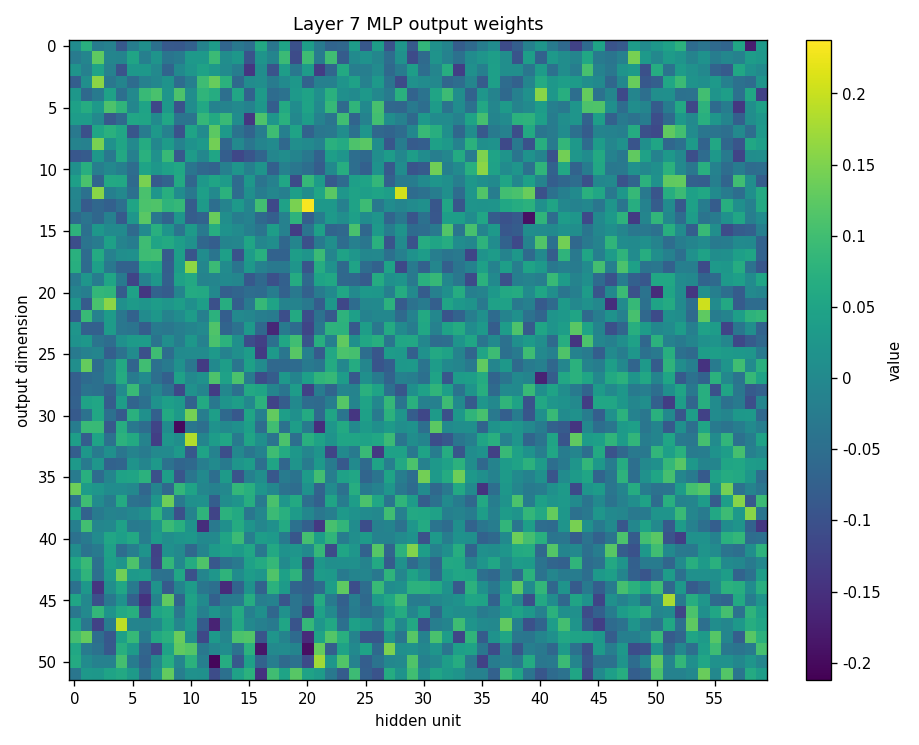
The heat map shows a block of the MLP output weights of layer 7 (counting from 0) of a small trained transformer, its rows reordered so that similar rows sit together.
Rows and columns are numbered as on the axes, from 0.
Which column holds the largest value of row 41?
29
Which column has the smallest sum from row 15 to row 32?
20
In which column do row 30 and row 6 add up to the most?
35
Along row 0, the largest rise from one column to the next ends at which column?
59
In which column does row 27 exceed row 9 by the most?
14
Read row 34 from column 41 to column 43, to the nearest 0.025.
-0.05 -0.025 0.025
